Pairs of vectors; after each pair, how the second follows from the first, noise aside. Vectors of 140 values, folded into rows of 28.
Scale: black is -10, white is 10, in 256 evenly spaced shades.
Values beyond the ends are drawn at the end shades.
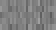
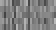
reversed, scaled up.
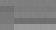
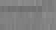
wrapped around, negated, shrunk.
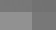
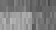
scaled up.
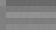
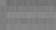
shrunk.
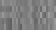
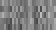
scaled up.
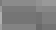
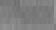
reversed, shrunk.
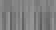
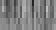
reversed, scaled up.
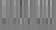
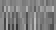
reversed, negated, scaled up.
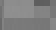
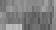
reversed, negated, scaled up.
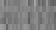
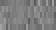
sign-scrambled.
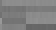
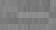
wrapped around, negated, shrunk.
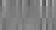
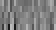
reversed, negated, scaled up.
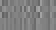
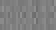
wrapped around, negated, shrunk.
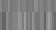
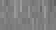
wrapped around, partly zeroed.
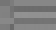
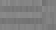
reversed, shrunk.
